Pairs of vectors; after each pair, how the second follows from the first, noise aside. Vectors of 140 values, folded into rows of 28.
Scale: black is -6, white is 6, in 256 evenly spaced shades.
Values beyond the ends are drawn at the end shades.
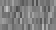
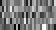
wrapped around, scaled up.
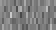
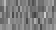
reversed.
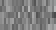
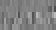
negated, partly zeroed.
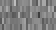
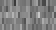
negated.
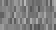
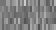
sign-scrambled.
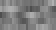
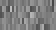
sign-scrambled.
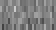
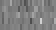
reversed, partly zeroed.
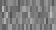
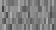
negated.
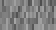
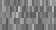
negated.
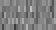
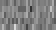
negated.
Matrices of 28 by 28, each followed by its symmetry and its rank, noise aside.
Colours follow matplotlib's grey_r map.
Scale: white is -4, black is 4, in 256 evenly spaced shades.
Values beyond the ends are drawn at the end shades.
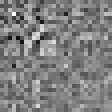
symmetric, rank four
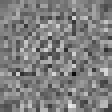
symmetric, rank four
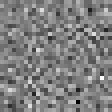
antisymmetric, rank six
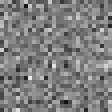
no symmetry, rank six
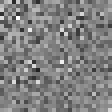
symmetric, rank six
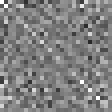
symmetric, rank four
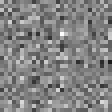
no symmetry, rank five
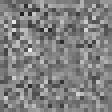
antisymmetric, rank six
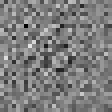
symmetric, rank five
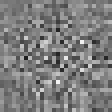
no symmetry, rank five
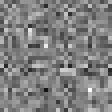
no symmetry, rank four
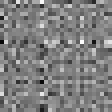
antisymmetric, rank four
